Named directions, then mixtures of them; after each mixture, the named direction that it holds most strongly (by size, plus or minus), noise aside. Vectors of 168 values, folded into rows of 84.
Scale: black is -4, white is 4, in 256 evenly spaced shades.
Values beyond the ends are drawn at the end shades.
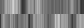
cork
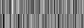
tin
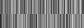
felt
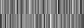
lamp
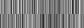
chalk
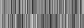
felt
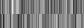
tin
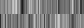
cork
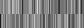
chalk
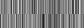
chalk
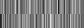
lamp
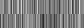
chalk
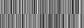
chalk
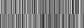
chalk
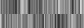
cork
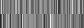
lamp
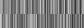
felt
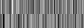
tin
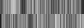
cork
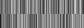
felt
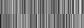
felt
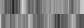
cork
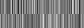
chalk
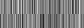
chalk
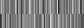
lamp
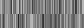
chalk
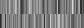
lamp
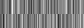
tin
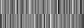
lamp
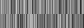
felt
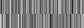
lamp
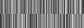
felt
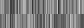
lamp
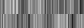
cork
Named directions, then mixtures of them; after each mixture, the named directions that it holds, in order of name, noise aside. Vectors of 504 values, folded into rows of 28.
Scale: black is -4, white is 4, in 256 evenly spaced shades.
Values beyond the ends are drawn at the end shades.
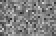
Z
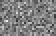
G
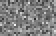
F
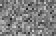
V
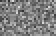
F, G, Z.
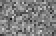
V, Z.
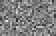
G.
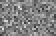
G, Z.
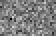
V, Z.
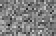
V.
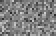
F, G, V.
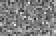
F.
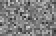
F, V.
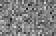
V.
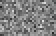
G, V, Z.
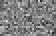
F, G, V.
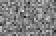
F.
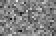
F, V, Z.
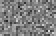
G.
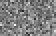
F.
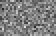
F, G, Z.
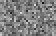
Z.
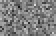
G, Z.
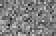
V.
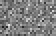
G, V, Z.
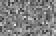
F.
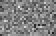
G, V, Z.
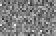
F, G, V.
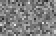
F.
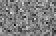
F.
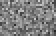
F.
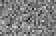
V.
